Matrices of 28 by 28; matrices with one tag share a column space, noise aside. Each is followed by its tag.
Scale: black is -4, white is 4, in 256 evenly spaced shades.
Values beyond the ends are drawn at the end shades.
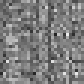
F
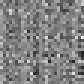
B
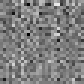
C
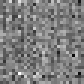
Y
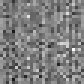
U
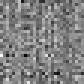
Y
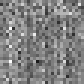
C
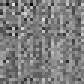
C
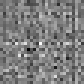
U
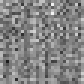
C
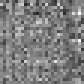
C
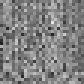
F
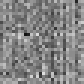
F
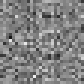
U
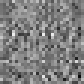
F
